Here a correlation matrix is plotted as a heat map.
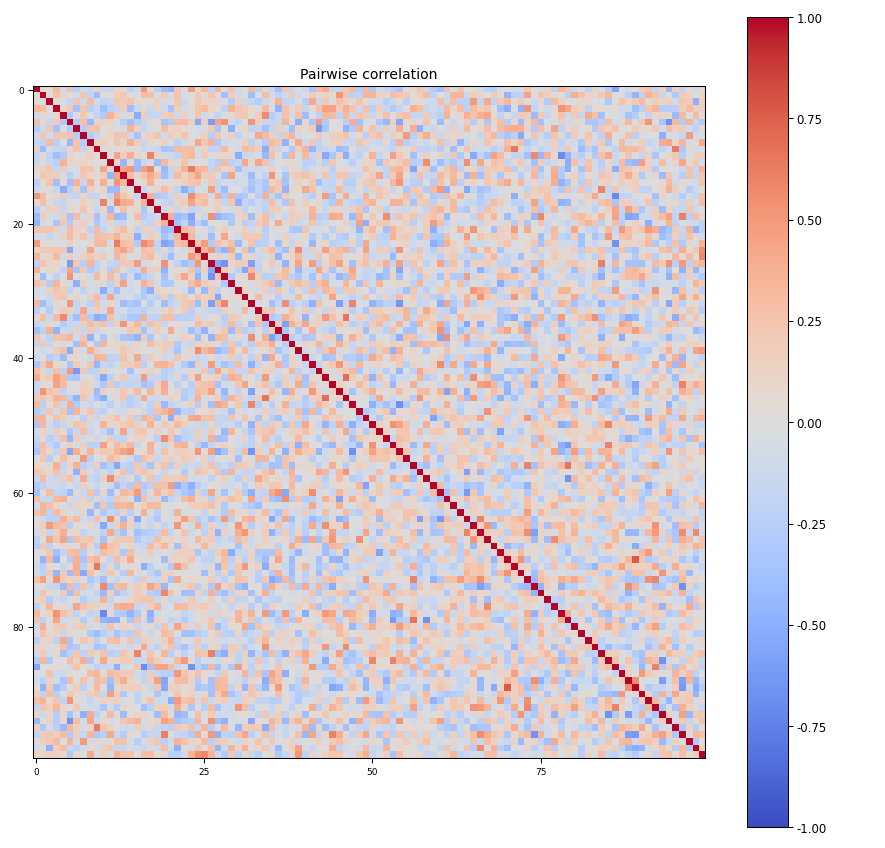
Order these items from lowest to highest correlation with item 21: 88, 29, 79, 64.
79, 29, 64, 88
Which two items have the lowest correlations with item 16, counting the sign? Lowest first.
86, 71
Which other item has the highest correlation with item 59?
20
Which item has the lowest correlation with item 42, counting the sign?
6
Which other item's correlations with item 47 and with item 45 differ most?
32
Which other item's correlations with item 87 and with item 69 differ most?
35
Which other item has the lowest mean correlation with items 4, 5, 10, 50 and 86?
43
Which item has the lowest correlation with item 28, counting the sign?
26
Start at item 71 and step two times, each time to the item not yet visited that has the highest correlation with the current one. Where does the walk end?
95
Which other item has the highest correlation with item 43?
46
